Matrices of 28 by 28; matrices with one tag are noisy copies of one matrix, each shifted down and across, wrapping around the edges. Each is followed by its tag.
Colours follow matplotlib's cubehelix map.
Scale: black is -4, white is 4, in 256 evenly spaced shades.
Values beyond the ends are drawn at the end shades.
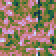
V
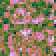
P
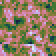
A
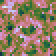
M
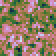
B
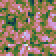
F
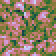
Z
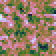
A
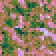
A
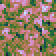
Z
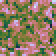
Z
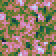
Z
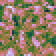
F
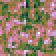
V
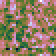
P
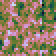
V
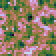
M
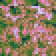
A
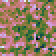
P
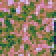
V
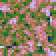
Z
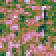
V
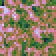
A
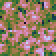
Z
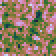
B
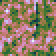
V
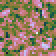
Z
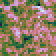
A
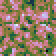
F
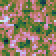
M
